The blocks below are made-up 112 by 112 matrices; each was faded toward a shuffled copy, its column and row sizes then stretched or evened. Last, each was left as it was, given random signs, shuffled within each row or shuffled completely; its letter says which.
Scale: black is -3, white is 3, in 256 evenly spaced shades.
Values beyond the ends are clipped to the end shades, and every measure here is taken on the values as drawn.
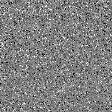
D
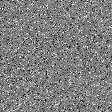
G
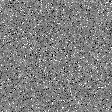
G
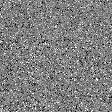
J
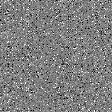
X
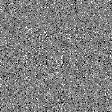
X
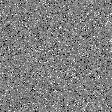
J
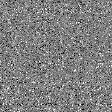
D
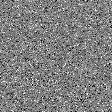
J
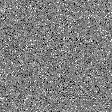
J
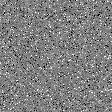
G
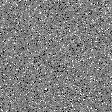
G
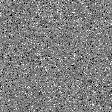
J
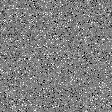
J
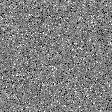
G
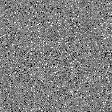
X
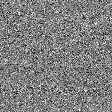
J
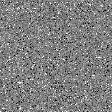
X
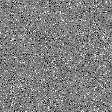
D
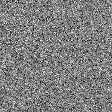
J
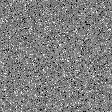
G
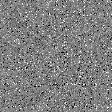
D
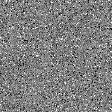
D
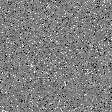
G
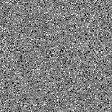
X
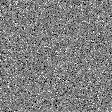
G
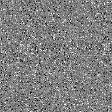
X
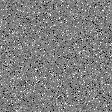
G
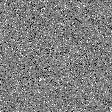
G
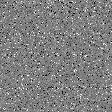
J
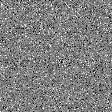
J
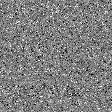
J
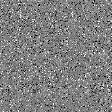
X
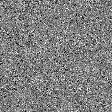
J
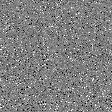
J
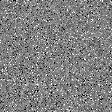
D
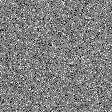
G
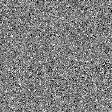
D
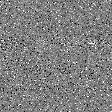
J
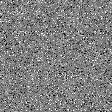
J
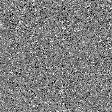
D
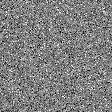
G
